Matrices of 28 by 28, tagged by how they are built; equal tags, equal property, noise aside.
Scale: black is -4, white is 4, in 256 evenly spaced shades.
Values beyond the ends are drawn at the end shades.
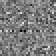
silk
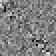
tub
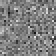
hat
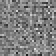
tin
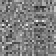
hat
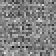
tin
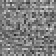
tin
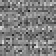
tin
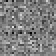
hat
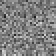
hat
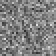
tin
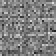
tin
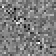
tub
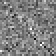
tub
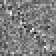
tub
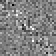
tub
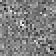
tub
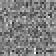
tin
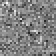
tub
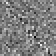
tub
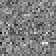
silk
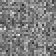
tin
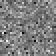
silk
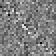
tub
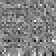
hat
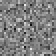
hat
